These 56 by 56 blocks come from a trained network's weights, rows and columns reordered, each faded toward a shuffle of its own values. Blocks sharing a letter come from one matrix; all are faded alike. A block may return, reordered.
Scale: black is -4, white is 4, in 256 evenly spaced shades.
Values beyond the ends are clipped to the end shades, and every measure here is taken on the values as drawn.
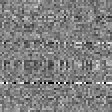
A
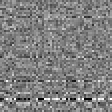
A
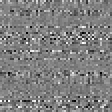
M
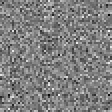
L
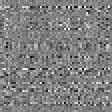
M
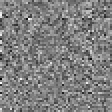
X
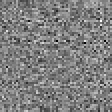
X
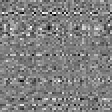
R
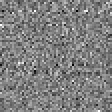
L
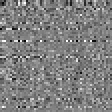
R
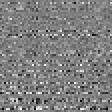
M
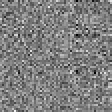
X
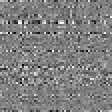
M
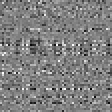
M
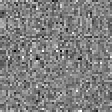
L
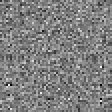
L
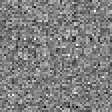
L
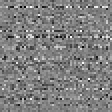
M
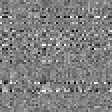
R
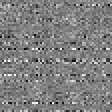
R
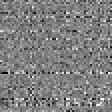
M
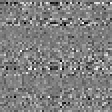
M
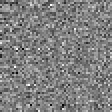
L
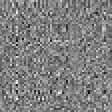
X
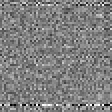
A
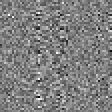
X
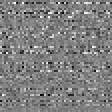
M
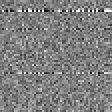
A
